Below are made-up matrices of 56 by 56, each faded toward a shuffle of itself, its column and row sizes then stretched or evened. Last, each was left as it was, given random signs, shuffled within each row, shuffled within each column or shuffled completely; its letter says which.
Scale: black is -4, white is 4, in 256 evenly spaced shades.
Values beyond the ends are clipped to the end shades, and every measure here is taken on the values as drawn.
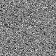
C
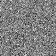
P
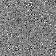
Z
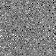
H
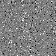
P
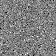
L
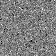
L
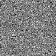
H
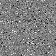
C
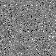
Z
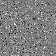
C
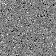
L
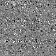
Z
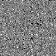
H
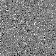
P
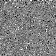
C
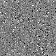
P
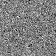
L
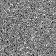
L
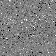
C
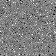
C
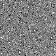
P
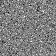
L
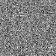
Z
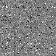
Z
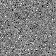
L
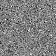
C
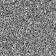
P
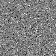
L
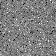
L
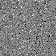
L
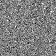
L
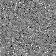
L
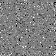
Z
